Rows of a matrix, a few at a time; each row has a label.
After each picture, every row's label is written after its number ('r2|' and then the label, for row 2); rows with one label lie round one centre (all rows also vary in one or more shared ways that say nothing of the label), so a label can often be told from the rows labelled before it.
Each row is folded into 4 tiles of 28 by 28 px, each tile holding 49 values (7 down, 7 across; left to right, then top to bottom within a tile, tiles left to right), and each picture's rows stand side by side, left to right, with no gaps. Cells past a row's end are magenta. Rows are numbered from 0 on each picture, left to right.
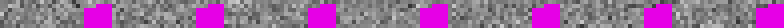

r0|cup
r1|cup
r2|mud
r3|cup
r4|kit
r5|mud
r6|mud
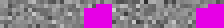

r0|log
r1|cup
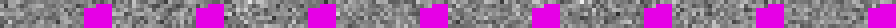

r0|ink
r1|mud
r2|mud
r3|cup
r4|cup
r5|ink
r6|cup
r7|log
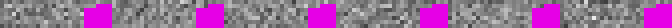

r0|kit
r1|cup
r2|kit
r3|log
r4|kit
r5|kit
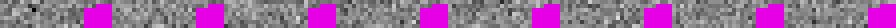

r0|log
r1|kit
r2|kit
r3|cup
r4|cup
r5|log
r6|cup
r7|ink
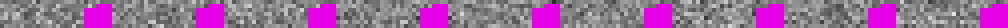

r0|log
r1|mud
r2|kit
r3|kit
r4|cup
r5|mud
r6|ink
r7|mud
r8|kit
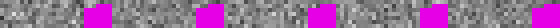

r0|cup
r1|cup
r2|log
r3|log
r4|mud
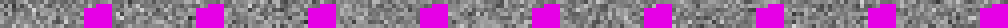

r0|ink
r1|kit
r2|mud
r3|cup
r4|mud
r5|kit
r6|log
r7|log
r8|kit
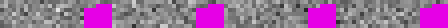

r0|kit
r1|mud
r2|log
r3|cup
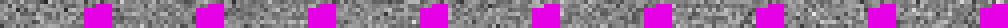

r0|mud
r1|cup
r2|kit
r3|mud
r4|cup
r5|log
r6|ink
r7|kit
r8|ink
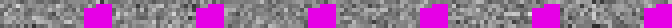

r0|kit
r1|log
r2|mud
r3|cup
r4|log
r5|kit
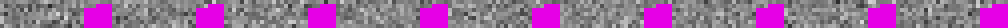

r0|ink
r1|ink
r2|mud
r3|kit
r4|cup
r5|ink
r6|cup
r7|cup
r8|ink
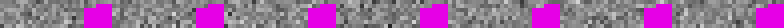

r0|ink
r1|log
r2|mud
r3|log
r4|cup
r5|log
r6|cup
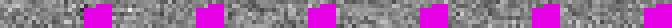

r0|kit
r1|log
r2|cup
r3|kit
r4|kit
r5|mud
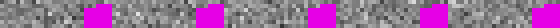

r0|ink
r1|log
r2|mud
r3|mud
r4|kit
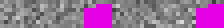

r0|log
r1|kit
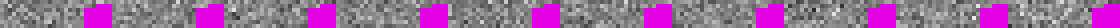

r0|kit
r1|log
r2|mud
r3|kit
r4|cup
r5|ink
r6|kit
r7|ink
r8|kit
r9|kit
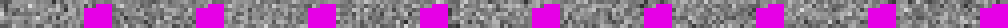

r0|mud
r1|kit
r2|log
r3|log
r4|kit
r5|ink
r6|log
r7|kit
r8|kit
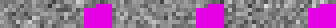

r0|mud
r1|kit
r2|log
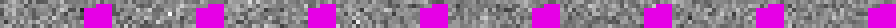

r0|log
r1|kit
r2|mud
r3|cup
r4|mud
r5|ink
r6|kit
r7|cup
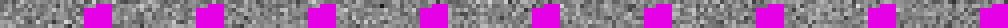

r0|ink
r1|log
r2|cup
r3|mud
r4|mud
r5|log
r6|log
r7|ink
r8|log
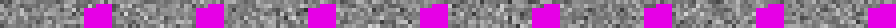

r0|ink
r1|kit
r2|log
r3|ink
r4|ink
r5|mud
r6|kit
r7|ink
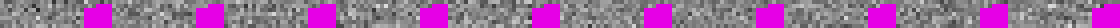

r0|cup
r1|ink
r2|ink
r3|ink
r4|mud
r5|log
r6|log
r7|kit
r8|mud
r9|log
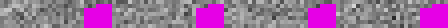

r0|mud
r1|ink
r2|mud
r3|mud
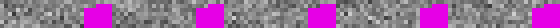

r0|ink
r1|kit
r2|mud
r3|kit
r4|cup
